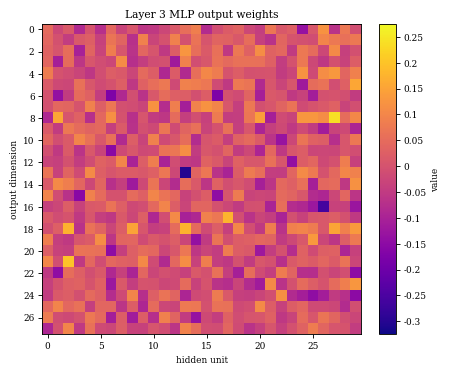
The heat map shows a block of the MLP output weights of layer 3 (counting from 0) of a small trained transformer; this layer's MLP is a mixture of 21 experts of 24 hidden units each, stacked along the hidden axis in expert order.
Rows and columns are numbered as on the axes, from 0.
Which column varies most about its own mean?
13
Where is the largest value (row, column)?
8, 27
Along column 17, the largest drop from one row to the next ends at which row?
18
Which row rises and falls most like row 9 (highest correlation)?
16
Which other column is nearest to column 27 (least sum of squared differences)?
24
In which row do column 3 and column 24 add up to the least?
0
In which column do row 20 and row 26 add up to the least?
6
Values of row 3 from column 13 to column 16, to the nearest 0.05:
0.1 0 0 0.05
